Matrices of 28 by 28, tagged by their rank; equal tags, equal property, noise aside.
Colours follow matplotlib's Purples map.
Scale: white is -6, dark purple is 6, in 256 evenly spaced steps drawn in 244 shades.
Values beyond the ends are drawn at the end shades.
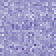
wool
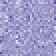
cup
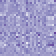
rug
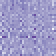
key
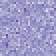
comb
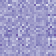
rug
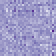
cup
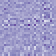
rug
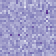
wool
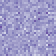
comb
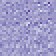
key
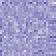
key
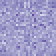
cup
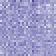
cup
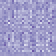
rug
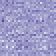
key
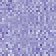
key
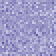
comb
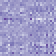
key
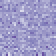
comb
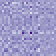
rug
